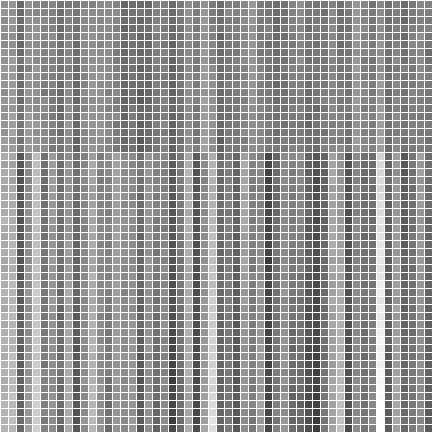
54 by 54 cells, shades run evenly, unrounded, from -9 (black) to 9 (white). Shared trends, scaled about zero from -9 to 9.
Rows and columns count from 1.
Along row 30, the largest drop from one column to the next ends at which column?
49
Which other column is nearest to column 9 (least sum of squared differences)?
50
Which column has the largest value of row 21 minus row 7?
48
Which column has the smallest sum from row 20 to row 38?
34
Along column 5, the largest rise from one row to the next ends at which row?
20
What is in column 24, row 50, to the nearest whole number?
2
